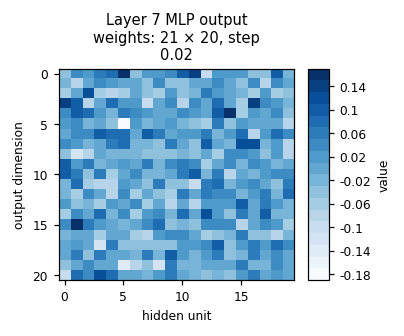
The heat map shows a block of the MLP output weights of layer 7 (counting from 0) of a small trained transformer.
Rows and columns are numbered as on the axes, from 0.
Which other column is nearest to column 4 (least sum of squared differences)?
18
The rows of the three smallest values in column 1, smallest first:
8, 1, 12
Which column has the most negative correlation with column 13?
15
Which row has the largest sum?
6
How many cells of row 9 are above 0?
11
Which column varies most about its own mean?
5
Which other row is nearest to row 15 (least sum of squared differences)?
4
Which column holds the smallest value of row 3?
7
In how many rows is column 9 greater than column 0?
8
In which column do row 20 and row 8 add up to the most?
3
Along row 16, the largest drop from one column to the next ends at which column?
16
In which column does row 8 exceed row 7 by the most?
14
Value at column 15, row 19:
0.06
